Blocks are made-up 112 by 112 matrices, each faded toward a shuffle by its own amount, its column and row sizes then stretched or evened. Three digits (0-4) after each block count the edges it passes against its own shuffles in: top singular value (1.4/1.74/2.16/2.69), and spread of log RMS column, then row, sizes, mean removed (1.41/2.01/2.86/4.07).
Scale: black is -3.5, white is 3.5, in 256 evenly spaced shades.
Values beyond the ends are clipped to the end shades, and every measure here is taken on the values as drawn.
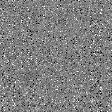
0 2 1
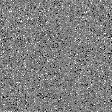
1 1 0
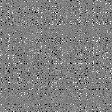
1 3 3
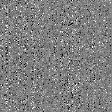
1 3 0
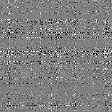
1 3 4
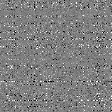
2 2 3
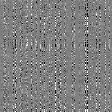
4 4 1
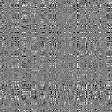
4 3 3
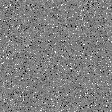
0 0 1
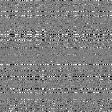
4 1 4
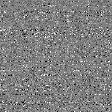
0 1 3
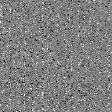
2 2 0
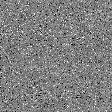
0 0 1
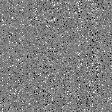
0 2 1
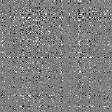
3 3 3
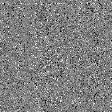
0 2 1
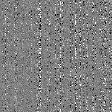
2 4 1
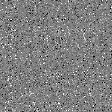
2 2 1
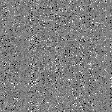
1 3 1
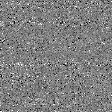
1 1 2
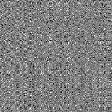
4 2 1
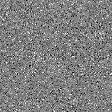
2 0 1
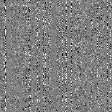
3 4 0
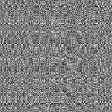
4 1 3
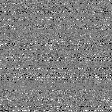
0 0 4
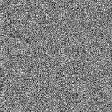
3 1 0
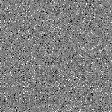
3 1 0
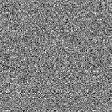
3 0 2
